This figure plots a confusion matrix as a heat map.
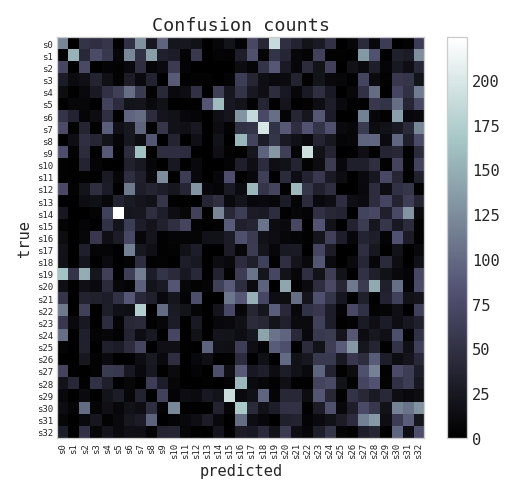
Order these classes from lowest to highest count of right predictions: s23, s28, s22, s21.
s22, s23, s28, s21
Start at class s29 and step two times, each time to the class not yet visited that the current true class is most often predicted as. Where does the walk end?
s18
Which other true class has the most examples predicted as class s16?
s30
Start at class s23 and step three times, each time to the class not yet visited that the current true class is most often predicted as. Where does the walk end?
s2
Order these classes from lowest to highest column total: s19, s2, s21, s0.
s21, s2, s0, s19
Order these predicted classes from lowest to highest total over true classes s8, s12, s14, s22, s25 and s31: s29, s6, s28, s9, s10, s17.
s29, s10, s9, s6, s17, s28
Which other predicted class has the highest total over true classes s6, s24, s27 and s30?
s16
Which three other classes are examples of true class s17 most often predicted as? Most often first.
s6, s23, s27
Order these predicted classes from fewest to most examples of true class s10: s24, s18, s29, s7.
s29, s7, s18, s24
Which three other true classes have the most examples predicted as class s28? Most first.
s20, s31, s27
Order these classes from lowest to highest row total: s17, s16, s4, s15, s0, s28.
s17, s16, s28, s15, s4, s0
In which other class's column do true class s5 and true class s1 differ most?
s14
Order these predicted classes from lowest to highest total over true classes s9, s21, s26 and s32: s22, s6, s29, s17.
s29, s6, s17, s22
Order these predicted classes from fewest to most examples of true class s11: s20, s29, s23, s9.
s20, s23, s29, s9
